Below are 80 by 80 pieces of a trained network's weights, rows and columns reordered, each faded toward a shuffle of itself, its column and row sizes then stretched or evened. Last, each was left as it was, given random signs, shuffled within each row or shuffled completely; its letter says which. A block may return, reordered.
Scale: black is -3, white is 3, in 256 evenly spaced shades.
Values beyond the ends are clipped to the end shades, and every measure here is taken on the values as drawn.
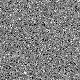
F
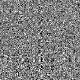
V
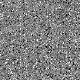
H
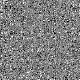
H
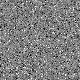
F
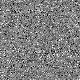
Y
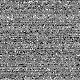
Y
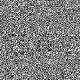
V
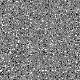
H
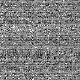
V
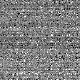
V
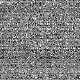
V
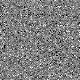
H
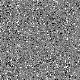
H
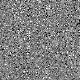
H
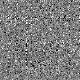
H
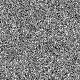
F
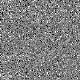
H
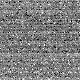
Y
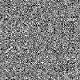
V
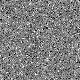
F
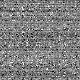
V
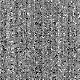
V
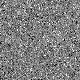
F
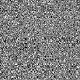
V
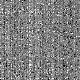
V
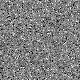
F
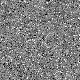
F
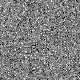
F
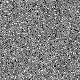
F
